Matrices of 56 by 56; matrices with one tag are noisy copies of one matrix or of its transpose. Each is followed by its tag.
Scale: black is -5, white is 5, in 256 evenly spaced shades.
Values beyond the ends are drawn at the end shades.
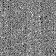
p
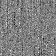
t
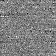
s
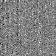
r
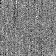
s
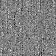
t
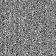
r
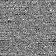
t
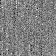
s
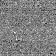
p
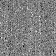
p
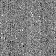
p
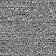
t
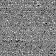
p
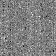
p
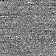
s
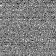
r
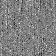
t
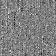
t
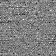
t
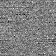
t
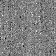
p
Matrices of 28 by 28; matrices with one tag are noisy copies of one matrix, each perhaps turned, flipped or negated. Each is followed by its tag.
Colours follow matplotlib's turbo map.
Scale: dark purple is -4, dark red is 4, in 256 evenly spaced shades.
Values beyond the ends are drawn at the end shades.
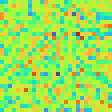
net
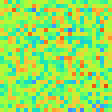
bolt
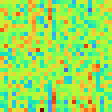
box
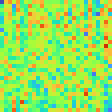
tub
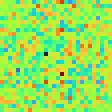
bolt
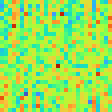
tub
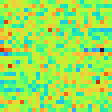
box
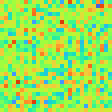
bolt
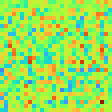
bolt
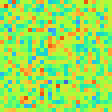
bolt
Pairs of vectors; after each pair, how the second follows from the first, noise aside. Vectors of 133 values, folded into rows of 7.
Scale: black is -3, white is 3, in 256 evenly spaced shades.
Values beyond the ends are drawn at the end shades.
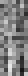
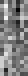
reversed, negated.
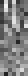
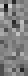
negated, partly zeroed.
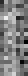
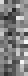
negated.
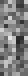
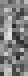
reversed, negated.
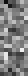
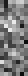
wrapped around, negated.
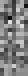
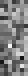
wrapped around, negated.
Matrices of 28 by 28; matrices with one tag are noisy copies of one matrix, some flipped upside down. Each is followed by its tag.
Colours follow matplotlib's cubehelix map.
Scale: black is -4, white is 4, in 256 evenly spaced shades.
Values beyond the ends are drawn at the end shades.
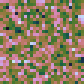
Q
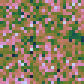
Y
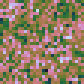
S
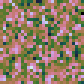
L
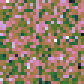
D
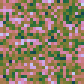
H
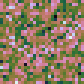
S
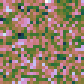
H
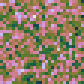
L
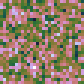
L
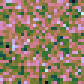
D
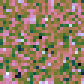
H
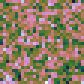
H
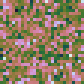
H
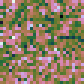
Y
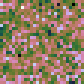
D
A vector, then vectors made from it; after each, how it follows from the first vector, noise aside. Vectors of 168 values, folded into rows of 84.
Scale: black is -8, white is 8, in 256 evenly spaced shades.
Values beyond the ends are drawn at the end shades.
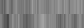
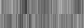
wrapped around.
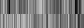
reversed, scaled up.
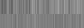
partly zeroed.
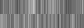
wrapped around, negated.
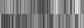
reversed, negated, scaled up.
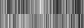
reversed, scaled up.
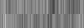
wrapped around.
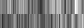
reversed, negated, scaled up.
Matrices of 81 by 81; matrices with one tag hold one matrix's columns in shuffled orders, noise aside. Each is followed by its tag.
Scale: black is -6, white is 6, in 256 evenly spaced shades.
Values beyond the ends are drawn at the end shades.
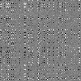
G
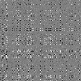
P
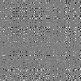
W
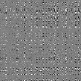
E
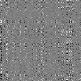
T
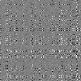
P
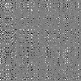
G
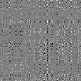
T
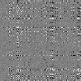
W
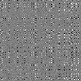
G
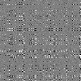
P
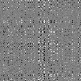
T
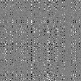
T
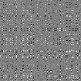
P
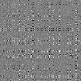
P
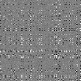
P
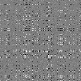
P
